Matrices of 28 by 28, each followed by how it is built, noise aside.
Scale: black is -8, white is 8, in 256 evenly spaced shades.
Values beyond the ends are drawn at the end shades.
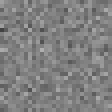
low rank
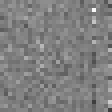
uneven columns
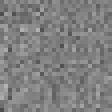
low rank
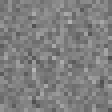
noise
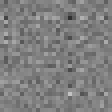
low rank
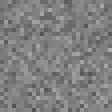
noise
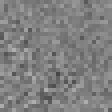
lower triangular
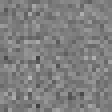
low rank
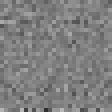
uneven rows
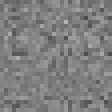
low rank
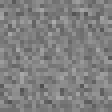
repeating columns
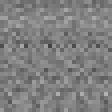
repeating columns
